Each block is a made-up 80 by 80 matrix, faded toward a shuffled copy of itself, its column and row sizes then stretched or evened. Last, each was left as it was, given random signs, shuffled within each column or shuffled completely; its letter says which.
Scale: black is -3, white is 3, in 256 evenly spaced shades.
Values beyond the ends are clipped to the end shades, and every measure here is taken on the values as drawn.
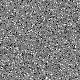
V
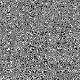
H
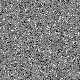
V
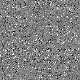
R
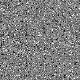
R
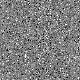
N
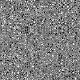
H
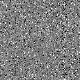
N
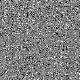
R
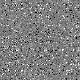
H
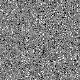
N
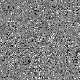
H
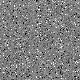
N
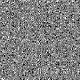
H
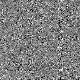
R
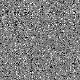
R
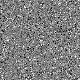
N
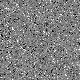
V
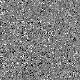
R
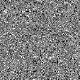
H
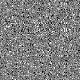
H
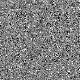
R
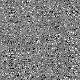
H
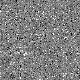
R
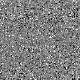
R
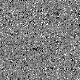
R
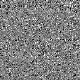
H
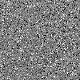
N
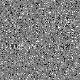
H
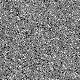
V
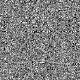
R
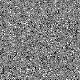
H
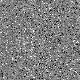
N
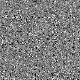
R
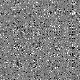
H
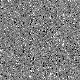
N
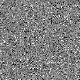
H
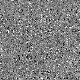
R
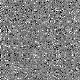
H
